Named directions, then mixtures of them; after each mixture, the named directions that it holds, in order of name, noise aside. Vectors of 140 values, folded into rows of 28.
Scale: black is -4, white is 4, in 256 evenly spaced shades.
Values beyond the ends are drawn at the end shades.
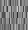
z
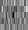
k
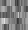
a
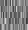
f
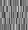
z.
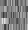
a, f, z.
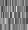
f, k.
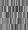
z.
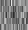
f, k.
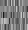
a, f, z.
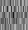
k, z.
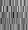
k, z.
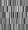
z.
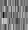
a, f, z.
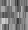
a.
